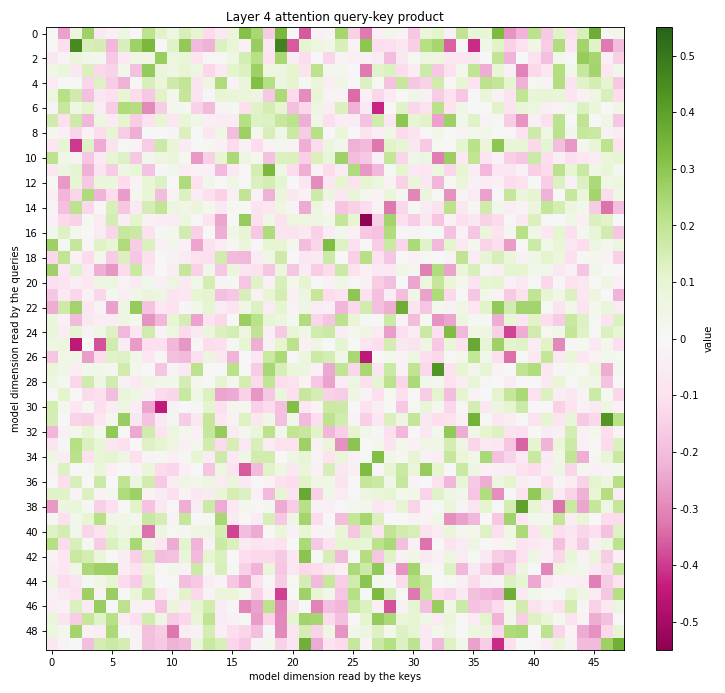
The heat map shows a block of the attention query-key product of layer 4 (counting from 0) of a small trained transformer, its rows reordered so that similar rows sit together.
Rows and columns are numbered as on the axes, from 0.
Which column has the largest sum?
40
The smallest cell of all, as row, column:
15, 26
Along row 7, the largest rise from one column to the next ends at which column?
33
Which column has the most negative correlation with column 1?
8
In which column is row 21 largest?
25
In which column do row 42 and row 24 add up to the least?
38
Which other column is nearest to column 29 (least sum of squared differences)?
34
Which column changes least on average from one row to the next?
10
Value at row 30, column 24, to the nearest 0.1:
0.2
